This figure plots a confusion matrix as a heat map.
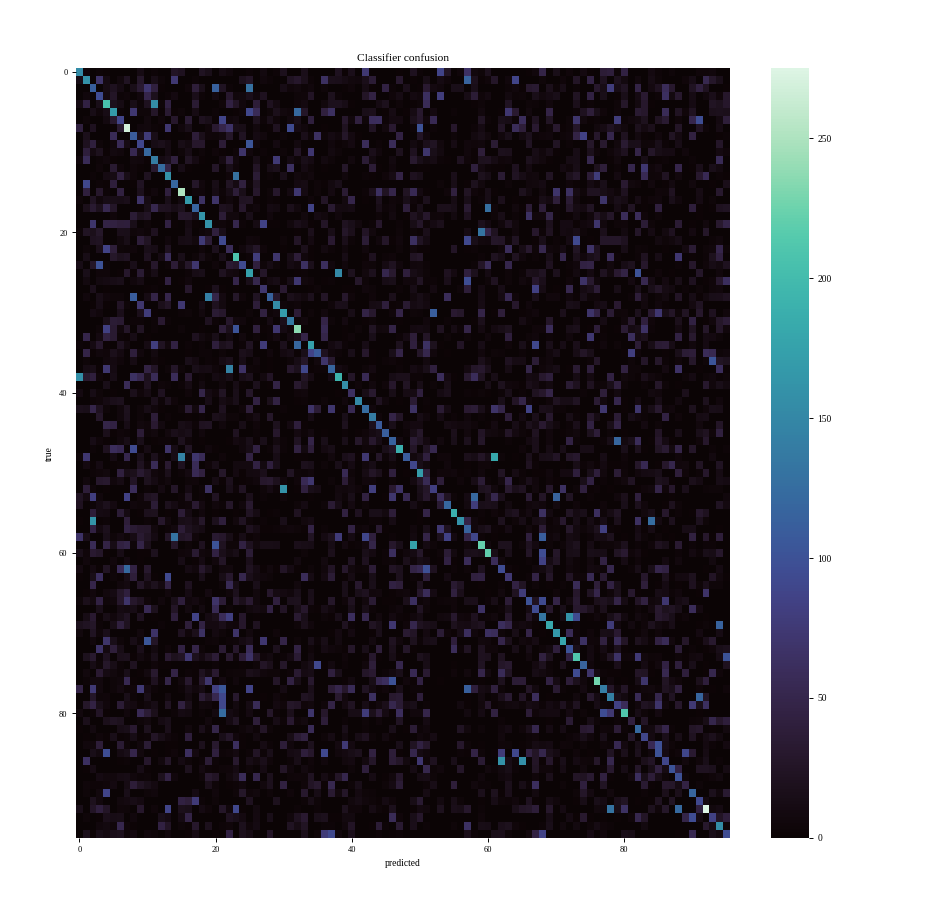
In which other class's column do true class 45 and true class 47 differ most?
8
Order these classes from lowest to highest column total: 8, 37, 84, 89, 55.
89, 84, 55, 37, 8
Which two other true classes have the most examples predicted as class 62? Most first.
86, 85
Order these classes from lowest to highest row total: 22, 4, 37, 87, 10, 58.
87, 22, 10, 4, 37, 58
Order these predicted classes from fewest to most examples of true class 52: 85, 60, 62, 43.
62, 60, 85, 43
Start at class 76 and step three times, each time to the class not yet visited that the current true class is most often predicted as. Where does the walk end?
21
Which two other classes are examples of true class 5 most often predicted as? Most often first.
32, 25
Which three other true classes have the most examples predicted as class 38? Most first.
25, 58, 77
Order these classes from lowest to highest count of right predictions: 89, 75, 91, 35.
89, 75, 91, 35
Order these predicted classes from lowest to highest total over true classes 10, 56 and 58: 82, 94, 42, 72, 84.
72, 94, 42, 82, 84
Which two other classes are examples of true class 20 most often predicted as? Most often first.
59, 60
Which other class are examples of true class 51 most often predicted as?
34
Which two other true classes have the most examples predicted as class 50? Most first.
7, 86
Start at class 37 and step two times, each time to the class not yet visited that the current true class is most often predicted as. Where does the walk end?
4
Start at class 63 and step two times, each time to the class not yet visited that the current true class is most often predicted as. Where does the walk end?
23
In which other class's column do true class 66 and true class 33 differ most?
68
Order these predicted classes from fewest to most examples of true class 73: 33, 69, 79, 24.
33, 69, 24, 79
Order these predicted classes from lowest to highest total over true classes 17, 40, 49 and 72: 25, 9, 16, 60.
16, 9, 25, 60
